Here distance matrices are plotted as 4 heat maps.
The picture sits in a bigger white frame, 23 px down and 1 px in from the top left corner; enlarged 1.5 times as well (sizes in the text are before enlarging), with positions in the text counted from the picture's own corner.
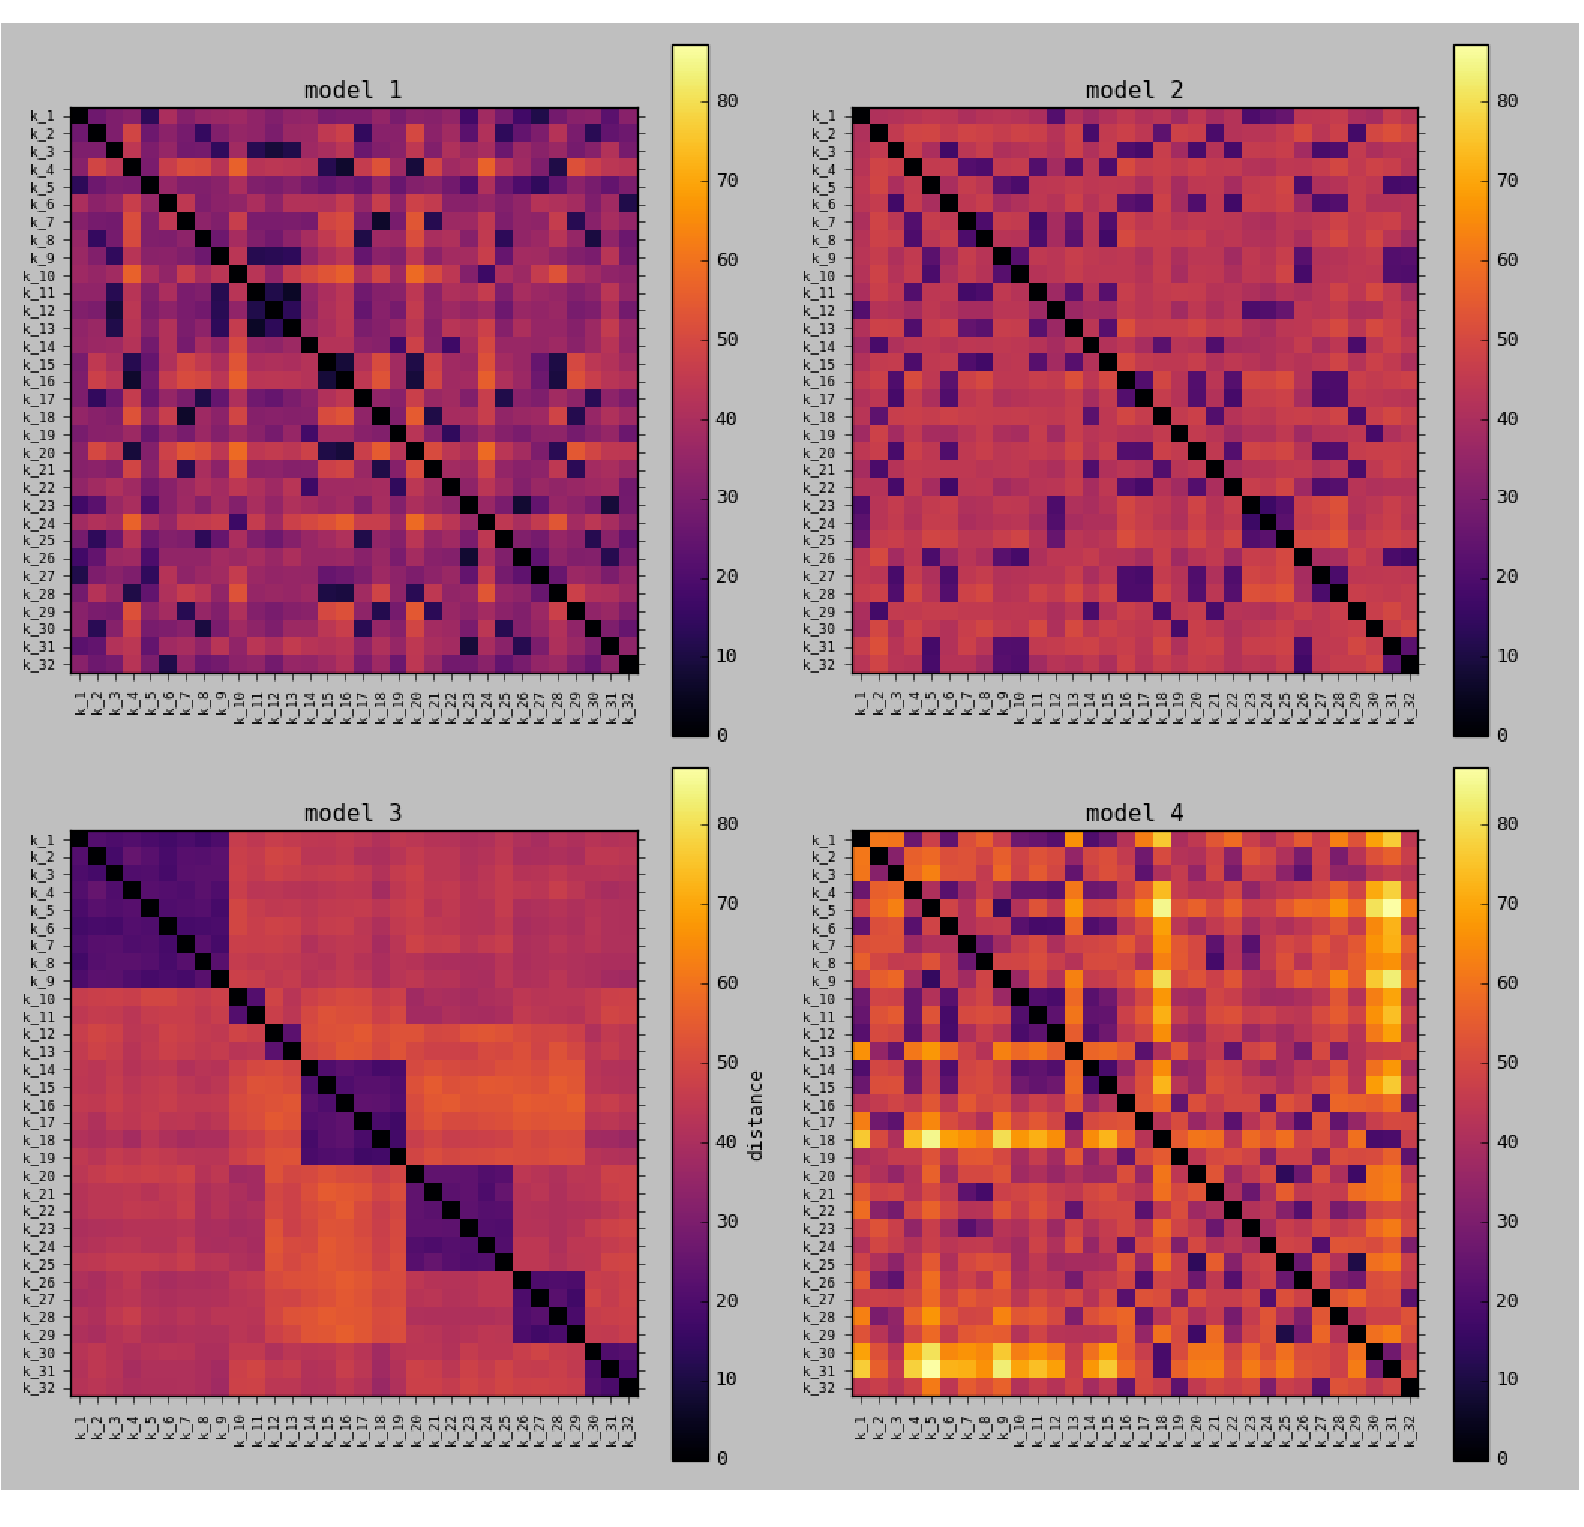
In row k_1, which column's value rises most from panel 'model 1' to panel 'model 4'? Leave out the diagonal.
k_31
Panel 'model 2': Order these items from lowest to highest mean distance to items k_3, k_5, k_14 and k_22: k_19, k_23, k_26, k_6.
k_6, k_26, k_19, k_23
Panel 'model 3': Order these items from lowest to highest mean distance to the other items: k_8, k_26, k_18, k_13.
k_8, k_18, k_26, k_13
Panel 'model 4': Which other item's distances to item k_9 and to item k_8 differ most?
k_5
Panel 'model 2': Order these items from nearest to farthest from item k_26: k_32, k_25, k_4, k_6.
k_32, k_6, k_4, k_25
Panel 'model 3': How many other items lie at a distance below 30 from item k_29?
3
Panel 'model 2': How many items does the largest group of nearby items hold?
8
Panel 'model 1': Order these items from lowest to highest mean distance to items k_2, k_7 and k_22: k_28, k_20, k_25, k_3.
k_25, k_3, k_28, k_20
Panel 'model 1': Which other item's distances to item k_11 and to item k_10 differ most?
k_13
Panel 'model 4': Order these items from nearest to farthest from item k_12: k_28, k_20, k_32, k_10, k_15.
k_10, k_15, k_20, k_32, k_28
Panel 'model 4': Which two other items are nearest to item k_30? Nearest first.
k_18, k_31
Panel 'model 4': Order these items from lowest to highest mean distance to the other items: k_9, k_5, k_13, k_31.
k_13, k_9, k_5, k_31
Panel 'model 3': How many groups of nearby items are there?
7
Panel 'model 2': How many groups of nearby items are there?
6
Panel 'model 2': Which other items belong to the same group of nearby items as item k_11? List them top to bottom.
k_4, k_7, k_8, k_13, k_15
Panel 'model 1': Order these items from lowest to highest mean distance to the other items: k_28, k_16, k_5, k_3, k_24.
k_5, k_3, k_28, k_16, k_24
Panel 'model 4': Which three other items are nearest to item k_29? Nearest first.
k_25, k_20, k_26
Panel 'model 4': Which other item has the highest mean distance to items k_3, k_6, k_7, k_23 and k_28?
k_31
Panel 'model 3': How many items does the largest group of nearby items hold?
9
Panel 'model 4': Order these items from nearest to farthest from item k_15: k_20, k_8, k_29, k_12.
k_12, k_20, k_29, k_8
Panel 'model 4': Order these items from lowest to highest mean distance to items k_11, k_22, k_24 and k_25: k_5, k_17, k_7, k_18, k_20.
k_20, k_17, k_7, k_5, k_18
